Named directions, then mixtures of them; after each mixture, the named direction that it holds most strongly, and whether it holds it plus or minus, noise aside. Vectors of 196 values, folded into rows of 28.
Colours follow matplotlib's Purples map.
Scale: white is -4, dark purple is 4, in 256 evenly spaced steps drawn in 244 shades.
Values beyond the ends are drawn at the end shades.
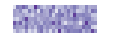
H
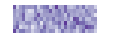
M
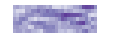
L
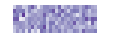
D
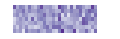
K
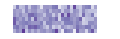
K, minus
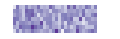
M, minus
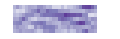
L, plus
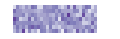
K, minus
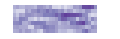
L, plus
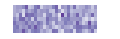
K, minus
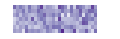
K, plus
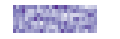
L, minus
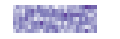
L, plus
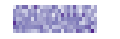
K, minus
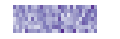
K, plus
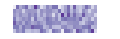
K, minus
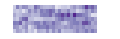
L, plus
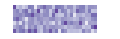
H, minus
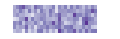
H, plus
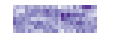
L, plus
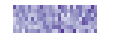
K, plus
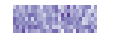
K, minus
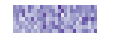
K, plus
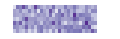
H, plus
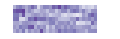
L, minus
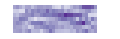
L, plus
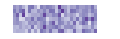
D, plus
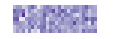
D, plus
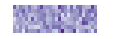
K, plus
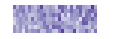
K, plus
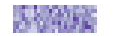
M, plus
